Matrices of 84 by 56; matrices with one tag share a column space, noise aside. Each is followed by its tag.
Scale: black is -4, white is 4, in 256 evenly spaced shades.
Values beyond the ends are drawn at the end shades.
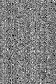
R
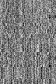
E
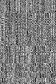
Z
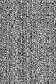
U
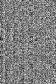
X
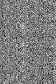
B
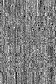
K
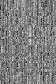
K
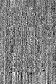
K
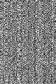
B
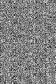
U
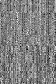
Z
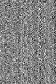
U
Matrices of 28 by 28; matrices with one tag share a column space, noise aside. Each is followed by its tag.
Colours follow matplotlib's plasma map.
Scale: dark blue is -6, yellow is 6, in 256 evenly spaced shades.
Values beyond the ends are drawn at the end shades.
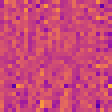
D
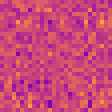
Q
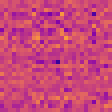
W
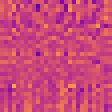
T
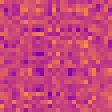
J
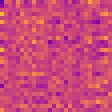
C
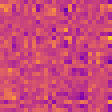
J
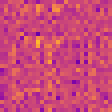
J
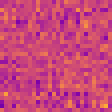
Q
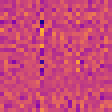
W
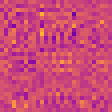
W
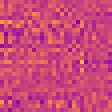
W
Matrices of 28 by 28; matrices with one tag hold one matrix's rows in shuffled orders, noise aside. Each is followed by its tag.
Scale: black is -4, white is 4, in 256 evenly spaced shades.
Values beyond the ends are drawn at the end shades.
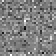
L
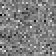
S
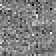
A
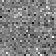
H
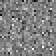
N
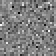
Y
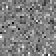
Y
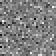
S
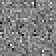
N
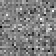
H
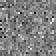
S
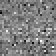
H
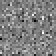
N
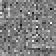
A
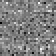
H
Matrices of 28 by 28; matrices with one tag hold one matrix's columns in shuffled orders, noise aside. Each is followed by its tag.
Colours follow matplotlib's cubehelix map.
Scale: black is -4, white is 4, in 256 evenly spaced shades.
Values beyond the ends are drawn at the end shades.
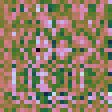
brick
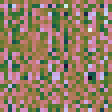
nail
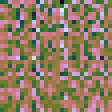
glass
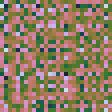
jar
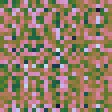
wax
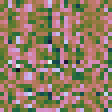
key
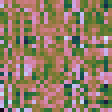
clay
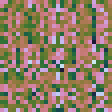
key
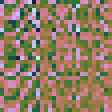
glass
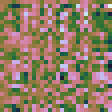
nail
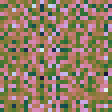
jar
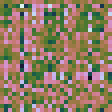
nail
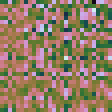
glass
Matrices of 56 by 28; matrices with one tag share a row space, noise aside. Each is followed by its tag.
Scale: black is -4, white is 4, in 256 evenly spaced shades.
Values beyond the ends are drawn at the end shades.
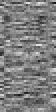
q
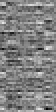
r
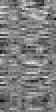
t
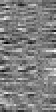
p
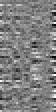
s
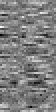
t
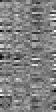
s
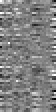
s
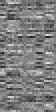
r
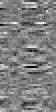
t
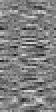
t
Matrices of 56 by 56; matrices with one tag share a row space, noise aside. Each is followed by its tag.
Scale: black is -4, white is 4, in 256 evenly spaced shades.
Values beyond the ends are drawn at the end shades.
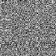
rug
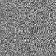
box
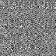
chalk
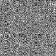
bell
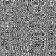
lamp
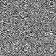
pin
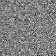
box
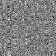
pin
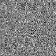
box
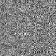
box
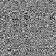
pin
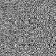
box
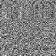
rug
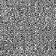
chalk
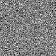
bell
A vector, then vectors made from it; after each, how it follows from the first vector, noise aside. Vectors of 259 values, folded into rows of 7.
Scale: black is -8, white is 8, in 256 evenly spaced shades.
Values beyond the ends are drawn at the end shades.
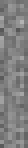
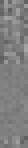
reversed, partly zeroed.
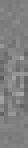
partly zeroed.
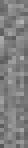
copied.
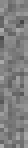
negated.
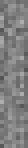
copied.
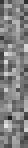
reversed, scaled up.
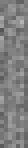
copied.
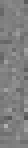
reversed, partly zeroed.
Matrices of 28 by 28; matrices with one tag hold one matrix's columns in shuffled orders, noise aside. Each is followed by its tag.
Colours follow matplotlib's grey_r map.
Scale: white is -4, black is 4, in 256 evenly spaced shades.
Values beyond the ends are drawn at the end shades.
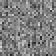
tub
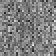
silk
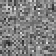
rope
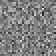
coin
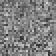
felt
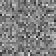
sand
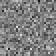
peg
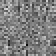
rope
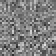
felt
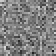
rope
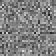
coin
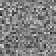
coin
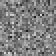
sand
